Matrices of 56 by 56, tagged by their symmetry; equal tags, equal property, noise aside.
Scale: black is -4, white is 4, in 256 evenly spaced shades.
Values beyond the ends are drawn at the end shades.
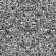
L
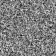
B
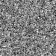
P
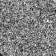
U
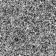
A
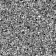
A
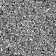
B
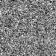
U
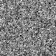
P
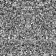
L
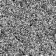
A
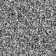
B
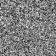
P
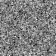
B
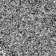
A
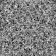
L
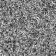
A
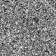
A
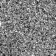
A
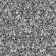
L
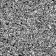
P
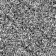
B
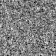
U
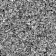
A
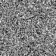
U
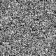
B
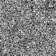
A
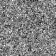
A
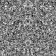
L
